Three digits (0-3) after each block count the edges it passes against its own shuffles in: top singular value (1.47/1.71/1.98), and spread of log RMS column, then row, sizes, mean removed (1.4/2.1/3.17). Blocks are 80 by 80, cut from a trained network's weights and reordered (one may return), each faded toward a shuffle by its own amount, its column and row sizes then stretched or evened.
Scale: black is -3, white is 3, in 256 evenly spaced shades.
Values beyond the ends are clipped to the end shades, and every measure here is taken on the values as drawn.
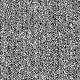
0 0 0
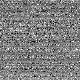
1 0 2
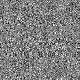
2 0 1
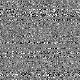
0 1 3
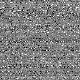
0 0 2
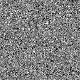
0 0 1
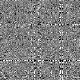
3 2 2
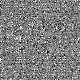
0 1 1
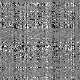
3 2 3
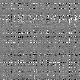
2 2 3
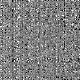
1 2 2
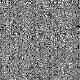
0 1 2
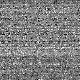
2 1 1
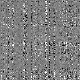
1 3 2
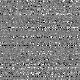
0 1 3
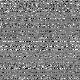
0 0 3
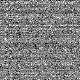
2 1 1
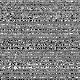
2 1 3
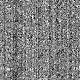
2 0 1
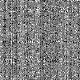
2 1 2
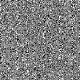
1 2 0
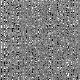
0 3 0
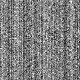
3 0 1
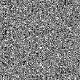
0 2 0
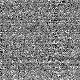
1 1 0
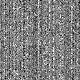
3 2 0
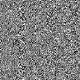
1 2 0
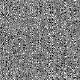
1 2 0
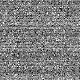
2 1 0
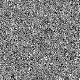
0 1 1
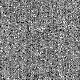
0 0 1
